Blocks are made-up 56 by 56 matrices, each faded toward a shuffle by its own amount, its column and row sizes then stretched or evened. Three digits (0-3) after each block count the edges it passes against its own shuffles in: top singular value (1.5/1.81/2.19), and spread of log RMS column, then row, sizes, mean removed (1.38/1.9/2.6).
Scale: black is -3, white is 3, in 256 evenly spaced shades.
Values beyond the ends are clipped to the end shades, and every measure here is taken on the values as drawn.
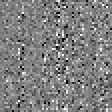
0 3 1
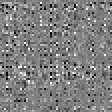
2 3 3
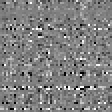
2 2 3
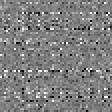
3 1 3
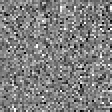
1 1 1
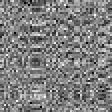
3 0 1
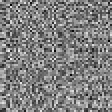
3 1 1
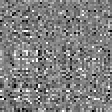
3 1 2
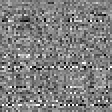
2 0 3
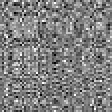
3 2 0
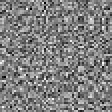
3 1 0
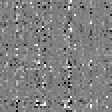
0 3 2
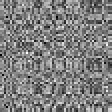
3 0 2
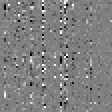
2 3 1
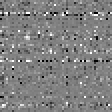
2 2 3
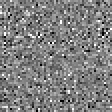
1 1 1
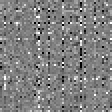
2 3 1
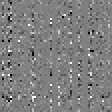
0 3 1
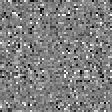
0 1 2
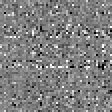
0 2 3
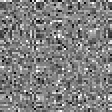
3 1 1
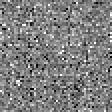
1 0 0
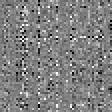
2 3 1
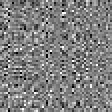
3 3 0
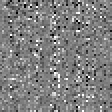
0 3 1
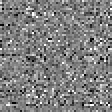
2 1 2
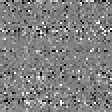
0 1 3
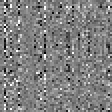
2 3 1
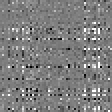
3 3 3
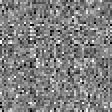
3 1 1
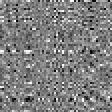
3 2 2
